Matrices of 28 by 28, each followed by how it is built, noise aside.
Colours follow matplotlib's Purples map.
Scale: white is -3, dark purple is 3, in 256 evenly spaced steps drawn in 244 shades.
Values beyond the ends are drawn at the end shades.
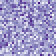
noise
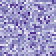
noise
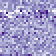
uneven rows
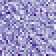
Toeplitz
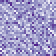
Toeplitz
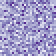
repeating rows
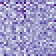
low rank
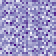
repeating rows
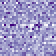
uneven rows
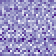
repeating columns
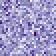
noise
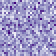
repeating columns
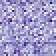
repeating columns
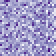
repeating rows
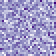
repeating rows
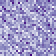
Toeplitz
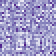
blocks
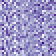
repeating rows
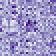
low rank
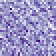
Toeplitz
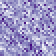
Toeplitz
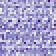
repeating columns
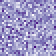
repeating rows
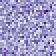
repeating rows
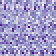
repeating columns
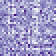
blocks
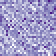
Toeplitz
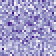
repeating columns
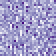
repeating rows
